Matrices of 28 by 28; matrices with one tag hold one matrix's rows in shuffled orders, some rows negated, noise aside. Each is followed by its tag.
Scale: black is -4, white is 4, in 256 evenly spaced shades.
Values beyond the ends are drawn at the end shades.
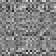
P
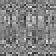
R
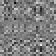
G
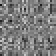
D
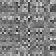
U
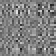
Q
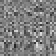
G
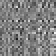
Q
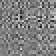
Q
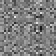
G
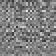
P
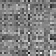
U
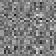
G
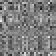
D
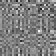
Q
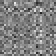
G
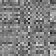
U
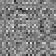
P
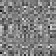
D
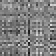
U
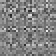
R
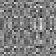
G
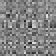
R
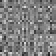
D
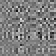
Q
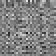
P
